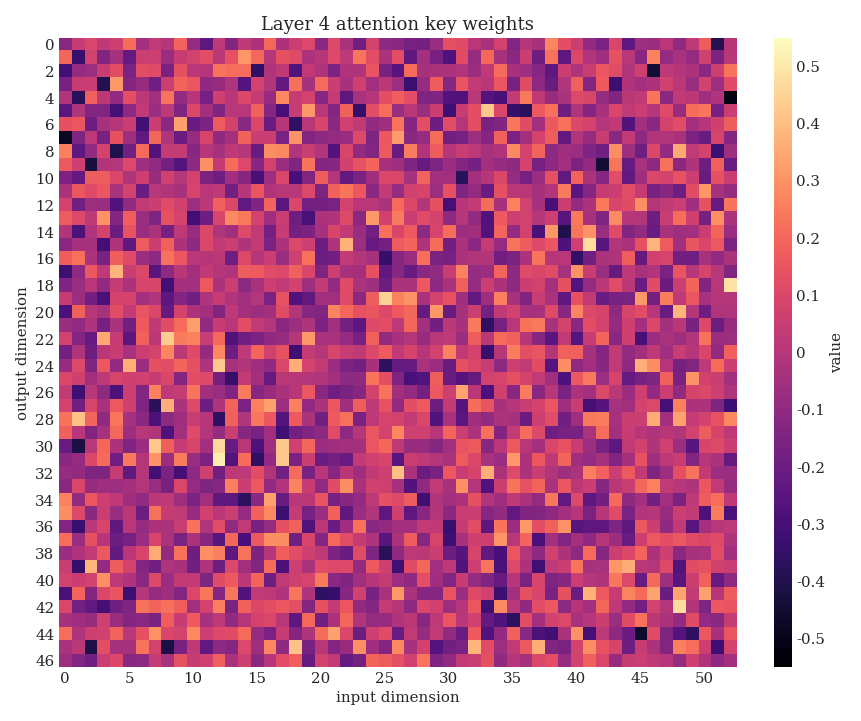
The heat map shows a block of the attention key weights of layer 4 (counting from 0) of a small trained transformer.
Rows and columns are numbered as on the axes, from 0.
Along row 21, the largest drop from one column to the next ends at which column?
33
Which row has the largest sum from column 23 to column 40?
23
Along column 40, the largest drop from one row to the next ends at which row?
18
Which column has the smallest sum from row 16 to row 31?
20
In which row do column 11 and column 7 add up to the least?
27
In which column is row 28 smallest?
12
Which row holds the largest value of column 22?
15
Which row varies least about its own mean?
46
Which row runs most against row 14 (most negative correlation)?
16
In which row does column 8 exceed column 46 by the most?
22
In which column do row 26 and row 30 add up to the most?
7
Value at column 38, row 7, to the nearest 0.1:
0.2
